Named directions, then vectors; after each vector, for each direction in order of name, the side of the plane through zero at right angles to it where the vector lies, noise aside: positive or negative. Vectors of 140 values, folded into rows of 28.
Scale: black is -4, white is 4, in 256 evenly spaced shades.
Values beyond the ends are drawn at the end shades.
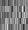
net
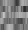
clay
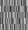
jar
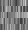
positive, negative, positive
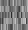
negative, positive, positive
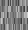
positive, negative, positive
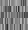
negative, positive, negative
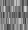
negative, negative, negative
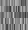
negative, positive, negative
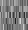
negative, negative, negative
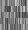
negative, positive, negative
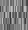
negative, negative, negative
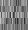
positive, negative, negative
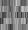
negative, positive, positive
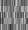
negative, positive, positive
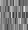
negative, negative, negative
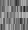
positive, negative, positive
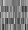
positive, positive, negative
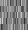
positive, negative, negative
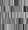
positive, positive, positive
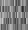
positive, negative, negative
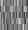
negative, negative, negative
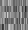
positive, positive, negative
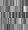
negative, negative, negative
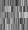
positive, negative, positive
